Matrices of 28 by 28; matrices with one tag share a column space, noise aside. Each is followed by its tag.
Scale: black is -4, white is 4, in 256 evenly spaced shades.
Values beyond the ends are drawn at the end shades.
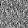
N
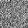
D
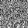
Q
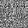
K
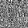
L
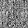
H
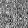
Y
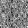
Y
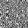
Q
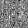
H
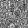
N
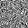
N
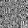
Q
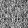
Y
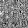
H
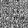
Q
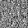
H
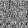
N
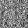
H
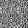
Y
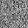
K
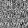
N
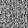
Y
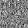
N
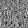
H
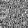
Q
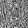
Y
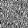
N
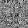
L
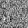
Y
